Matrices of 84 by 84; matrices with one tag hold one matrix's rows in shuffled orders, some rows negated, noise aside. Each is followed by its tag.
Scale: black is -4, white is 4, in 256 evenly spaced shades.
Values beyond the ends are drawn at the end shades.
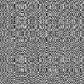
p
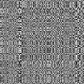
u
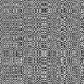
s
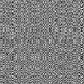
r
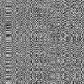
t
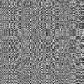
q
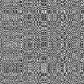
s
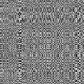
u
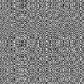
p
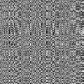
q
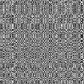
r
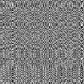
r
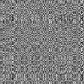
r
